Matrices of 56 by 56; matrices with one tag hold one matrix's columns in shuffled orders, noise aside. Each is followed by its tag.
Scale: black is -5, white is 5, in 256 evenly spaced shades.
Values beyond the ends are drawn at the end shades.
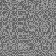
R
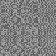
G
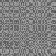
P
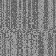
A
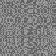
G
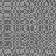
P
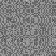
G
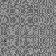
G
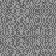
G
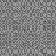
P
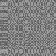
P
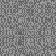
G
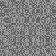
G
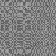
P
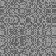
G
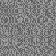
G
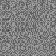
R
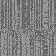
A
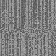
A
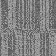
A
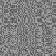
G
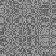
G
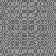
P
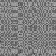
P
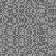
G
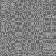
R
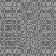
P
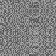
G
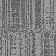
A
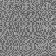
R
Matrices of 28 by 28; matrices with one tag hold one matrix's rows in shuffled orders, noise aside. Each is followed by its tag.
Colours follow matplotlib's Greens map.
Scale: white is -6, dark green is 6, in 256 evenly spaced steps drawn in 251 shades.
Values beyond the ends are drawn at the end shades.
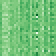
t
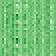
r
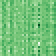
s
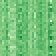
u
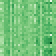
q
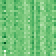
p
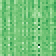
s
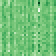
s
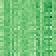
q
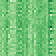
u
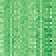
q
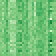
u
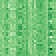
u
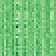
r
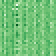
r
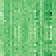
q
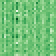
r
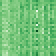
t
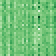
s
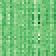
s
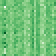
p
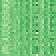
t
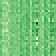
t
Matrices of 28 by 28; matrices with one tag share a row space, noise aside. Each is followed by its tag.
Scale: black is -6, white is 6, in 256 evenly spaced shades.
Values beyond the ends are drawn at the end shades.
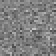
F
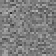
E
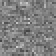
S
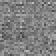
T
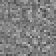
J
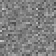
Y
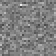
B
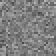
Y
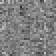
B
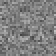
B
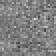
J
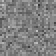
Y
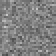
E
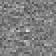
S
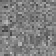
E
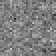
F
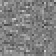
S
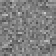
E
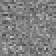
E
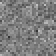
Y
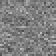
T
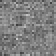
S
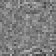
F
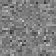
E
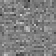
S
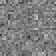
Y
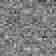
F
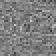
F
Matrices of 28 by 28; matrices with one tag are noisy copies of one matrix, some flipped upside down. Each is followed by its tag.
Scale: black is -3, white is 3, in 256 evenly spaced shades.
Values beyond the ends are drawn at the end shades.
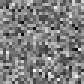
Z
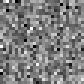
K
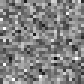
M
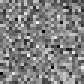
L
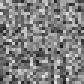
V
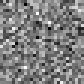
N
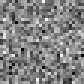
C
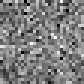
C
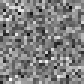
Z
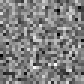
V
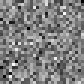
V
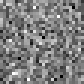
V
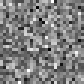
V
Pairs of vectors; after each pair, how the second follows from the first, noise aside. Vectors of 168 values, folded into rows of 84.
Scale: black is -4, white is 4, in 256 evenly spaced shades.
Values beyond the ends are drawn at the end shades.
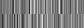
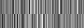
copied.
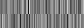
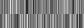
shuffled.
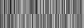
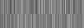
shrunk.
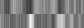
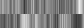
wrapped around.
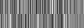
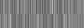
shrunk.
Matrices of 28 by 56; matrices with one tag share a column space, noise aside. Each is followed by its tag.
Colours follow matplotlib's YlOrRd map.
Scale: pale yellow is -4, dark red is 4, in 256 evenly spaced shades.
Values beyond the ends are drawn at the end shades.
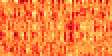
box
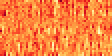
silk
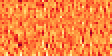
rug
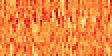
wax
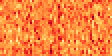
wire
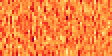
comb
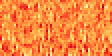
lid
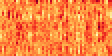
box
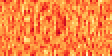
comb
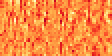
wax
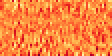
rug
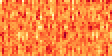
box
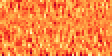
rug
